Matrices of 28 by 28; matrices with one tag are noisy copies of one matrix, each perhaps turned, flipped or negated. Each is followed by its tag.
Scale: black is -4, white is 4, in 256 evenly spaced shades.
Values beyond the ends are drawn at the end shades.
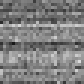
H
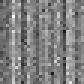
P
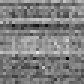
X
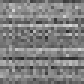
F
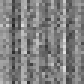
P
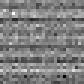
P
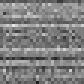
F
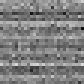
P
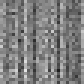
F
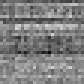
X
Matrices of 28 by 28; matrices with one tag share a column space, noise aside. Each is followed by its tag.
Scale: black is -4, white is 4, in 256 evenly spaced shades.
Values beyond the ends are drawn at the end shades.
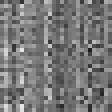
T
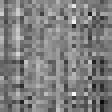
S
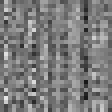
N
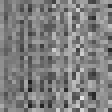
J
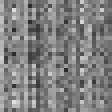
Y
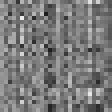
T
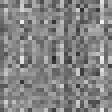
Y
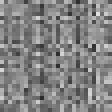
T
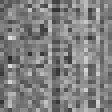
Y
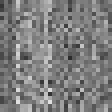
N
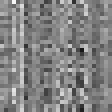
T
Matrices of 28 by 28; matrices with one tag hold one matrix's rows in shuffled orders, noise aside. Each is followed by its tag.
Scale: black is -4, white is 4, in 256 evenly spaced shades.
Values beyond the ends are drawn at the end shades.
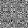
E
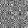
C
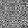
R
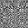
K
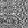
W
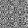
C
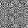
C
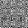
E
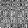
E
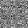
E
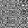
R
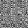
E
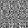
K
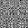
K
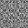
K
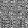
E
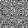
E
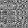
W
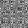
E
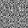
K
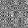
C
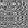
W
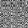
E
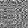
W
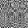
C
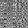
W
